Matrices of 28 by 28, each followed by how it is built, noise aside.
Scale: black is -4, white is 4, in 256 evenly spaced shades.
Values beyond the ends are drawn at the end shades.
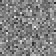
repeating rows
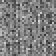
blocks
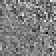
upper triangular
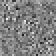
block diagonal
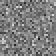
noise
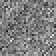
Hankel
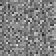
repeating rows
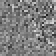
upper triangular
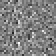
repeating rows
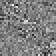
block diagonal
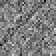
Hankel
